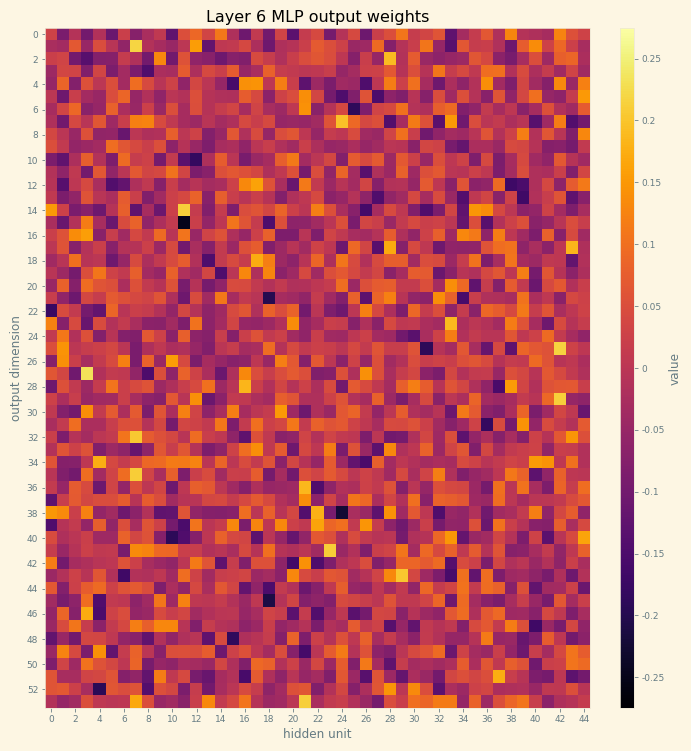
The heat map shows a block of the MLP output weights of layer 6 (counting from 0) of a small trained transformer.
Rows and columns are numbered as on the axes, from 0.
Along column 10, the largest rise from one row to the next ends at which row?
41
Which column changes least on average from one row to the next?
5
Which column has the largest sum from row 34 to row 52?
3
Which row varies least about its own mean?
9
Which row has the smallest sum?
48
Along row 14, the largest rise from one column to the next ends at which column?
35
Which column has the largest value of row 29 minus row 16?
42
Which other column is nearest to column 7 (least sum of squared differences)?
31
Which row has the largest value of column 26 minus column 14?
27
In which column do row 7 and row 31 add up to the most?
24
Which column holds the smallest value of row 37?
0
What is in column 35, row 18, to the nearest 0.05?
0.1
